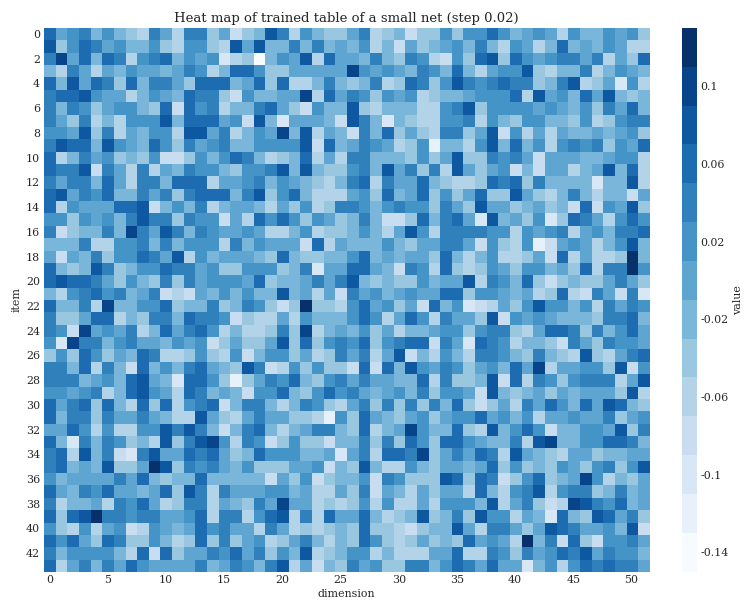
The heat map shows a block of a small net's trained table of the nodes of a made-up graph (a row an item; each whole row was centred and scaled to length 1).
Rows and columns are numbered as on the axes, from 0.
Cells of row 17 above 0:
19
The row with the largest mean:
39
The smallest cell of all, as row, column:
2, 18
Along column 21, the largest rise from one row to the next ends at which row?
1
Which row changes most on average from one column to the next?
27
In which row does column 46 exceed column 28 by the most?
36
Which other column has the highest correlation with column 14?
10
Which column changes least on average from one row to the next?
13
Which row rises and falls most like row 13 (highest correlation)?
34
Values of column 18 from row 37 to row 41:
0 0.04 0.02 -0.06 0.02
